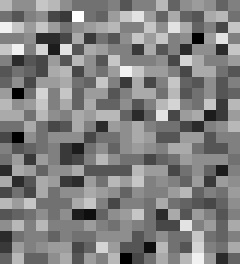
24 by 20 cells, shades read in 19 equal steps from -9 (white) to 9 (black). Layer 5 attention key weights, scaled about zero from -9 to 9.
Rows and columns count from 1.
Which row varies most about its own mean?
5
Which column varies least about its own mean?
20
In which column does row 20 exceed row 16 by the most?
7
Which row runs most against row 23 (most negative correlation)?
2
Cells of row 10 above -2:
11
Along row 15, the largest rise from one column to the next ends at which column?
3
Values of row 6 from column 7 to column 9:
-4 -1 3
